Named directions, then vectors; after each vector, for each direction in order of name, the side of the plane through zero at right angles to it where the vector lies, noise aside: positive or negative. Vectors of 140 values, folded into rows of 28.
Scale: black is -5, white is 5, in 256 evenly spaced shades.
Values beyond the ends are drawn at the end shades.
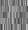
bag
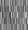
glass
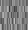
negative, negative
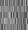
positive, negative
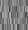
negative, negative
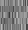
negative, positive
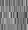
positive, negative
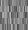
negative, negative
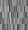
negative, negative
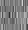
negative, positive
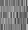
positive, negative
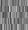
positive, positive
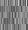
negative, positive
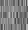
positive, negative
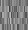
negative, negative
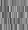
positive, positive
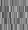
positive, positive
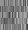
negative, positive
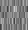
positive, positive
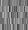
negative, negative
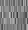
positive, negative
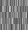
positive, positive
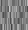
positive, positive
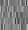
positive, negative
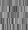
negative, negative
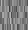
negative, negative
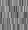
negative, negative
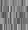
positive, positive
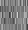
negative, positive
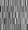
negative, positive
